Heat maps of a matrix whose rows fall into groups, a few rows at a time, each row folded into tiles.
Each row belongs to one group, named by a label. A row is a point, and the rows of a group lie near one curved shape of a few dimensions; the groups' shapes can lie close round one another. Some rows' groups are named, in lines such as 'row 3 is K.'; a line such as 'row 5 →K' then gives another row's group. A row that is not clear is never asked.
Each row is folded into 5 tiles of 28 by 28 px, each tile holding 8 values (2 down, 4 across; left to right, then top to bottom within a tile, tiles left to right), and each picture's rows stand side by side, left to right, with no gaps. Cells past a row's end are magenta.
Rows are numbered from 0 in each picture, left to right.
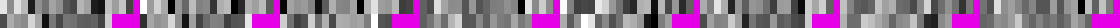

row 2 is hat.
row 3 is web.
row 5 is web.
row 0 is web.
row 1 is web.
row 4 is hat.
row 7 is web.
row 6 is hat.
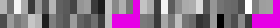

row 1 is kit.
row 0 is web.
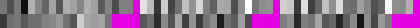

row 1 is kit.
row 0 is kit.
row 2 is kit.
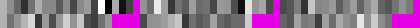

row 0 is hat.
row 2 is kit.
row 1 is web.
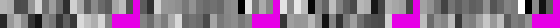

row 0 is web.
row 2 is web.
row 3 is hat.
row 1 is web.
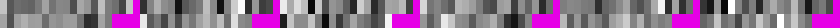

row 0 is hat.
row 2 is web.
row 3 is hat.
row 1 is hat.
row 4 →hat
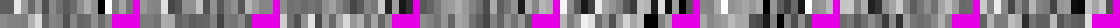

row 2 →hat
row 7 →web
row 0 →web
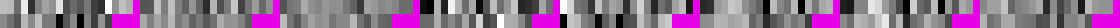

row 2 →hat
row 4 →web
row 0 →kit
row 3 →kit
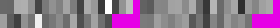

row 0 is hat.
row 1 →kit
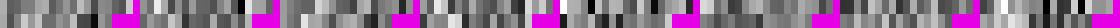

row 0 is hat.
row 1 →web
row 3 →web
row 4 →web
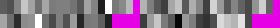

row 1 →web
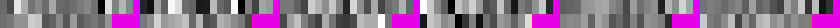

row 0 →web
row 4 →kit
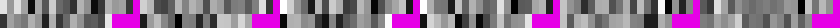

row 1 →web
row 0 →web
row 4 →hat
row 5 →web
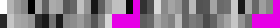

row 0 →web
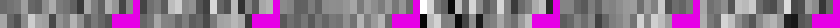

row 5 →hat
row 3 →web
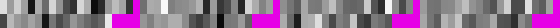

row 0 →web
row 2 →hat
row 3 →hat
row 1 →kit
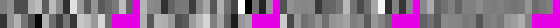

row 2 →hat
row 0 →web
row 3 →kit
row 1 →hat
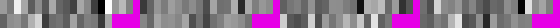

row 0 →web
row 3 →web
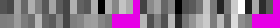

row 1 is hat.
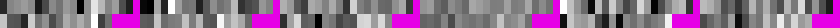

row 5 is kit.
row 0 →hat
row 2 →web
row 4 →web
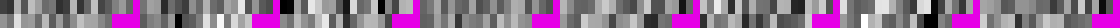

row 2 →kit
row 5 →web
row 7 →hat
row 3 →kit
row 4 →hat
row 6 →hat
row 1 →kit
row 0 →kit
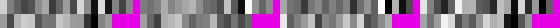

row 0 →hat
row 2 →hat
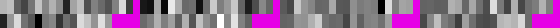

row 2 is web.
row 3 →web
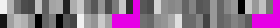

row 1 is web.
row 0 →web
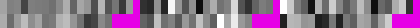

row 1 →kit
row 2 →web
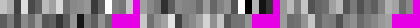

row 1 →hat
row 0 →kit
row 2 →kit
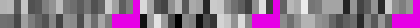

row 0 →kit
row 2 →kit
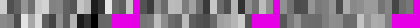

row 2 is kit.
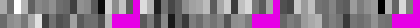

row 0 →web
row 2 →web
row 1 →kit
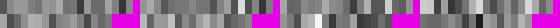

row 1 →hat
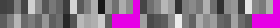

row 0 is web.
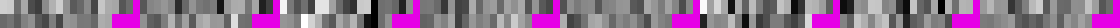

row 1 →hat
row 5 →web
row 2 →hat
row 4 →hat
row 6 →kit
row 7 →kit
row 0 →kit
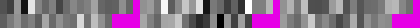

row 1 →kit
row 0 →kit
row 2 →kit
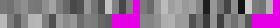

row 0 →hat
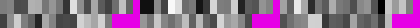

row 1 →kit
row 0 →web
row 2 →web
